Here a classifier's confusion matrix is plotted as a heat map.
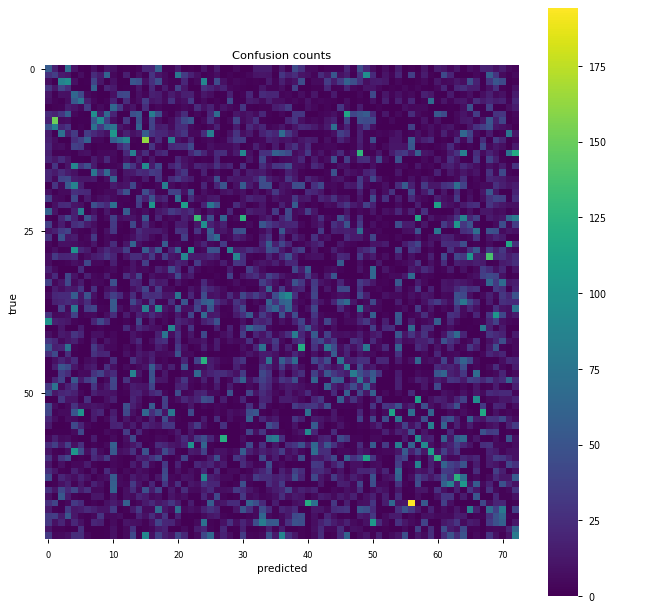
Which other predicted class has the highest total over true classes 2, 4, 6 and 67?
56
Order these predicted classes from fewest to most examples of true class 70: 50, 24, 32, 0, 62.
62, 0, 32, 24, 50
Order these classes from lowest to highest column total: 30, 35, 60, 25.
60, 35, 25, 30
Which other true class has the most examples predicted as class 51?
14
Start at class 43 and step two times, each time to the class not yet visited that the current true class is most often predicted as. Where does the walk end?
0
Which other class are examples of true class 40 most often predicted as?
19
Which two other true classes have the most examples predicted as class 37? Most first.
35, 36
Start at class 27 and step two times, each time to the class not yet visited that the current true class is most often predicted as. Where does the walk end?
72
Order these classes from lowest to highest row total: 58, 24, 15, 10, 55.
55, 15, 24, 10, 58
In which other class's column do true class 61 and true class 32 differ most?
57
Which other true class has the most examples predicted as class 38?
41
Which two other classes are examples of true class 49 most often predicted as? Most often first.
1, 43
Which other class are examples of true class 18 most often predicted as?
4
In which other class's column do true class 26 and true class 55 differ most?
59
